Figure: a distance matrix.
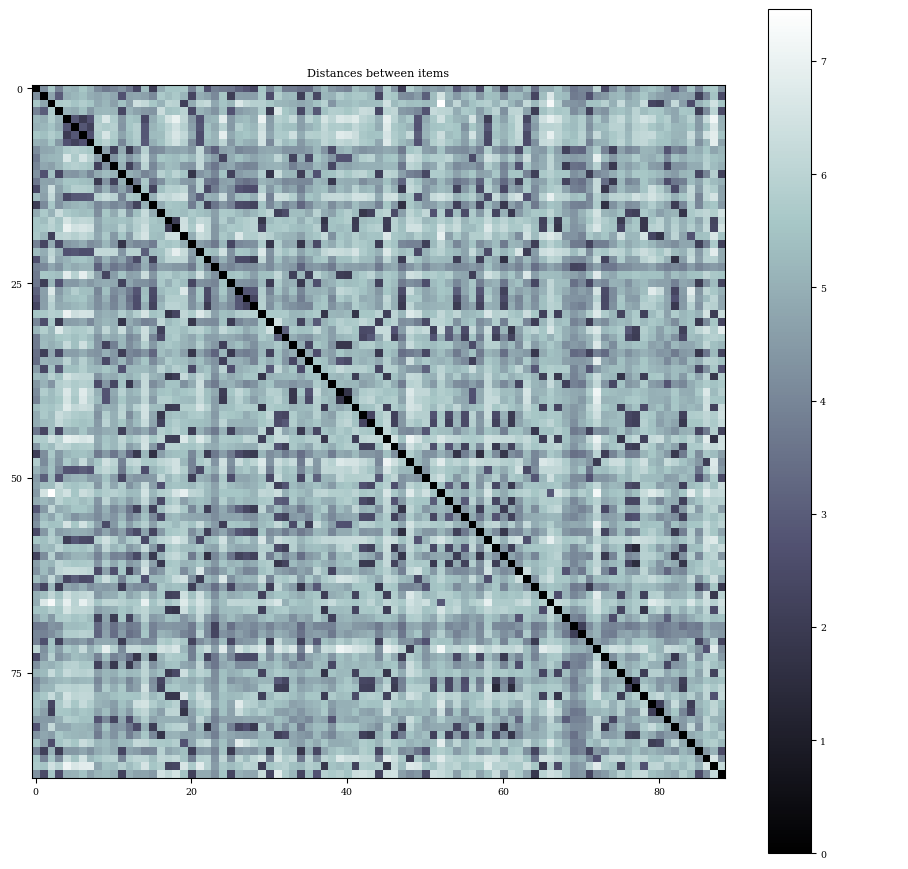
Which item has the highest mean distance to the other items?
66
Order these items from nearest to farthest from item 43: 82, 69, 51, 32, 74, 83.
83, 51, 32, 69, 82, 74
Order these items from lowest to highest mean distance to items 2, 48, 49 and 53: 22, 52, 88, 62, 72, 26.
72, 88, 62, 22, 26, 52
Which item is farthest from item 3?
31
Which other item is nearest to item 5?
7
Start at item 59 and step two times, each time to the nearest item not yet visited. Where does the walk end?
61
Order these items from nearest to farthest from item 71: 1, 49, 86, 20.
20, 1, 49, 86
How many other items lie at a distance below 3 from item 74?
7
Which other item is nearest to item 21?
63
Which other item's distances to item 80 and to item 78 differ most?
19
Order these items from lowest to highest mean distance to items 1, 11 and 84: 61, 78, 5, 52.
5, 61, 78, 52
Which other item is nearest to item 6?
4
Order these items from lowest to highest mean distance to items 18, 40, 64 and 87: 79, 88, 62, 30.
30, 88, 62, 79
